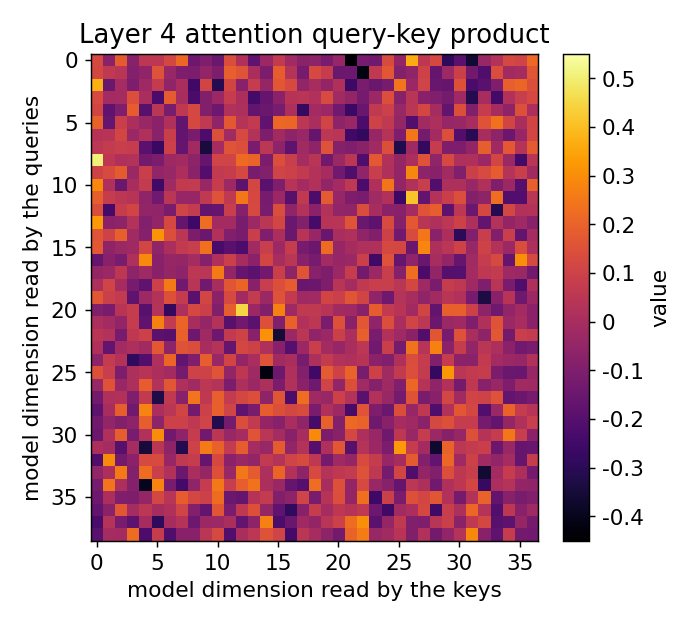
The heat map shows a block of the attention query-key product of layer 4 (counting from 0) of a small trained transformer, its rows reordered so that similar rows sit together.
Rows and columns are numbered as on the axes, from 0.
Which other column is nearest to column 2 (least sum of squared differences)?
34
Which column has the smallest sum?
28
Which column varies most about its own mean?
0
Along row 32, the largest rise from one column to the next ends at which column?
1
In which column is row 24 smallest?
3
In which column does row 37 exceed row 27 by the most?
22
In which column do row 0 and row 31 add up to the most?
26
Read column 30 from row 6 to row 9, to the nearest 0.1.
-0.2 -0.1 0 -0.1
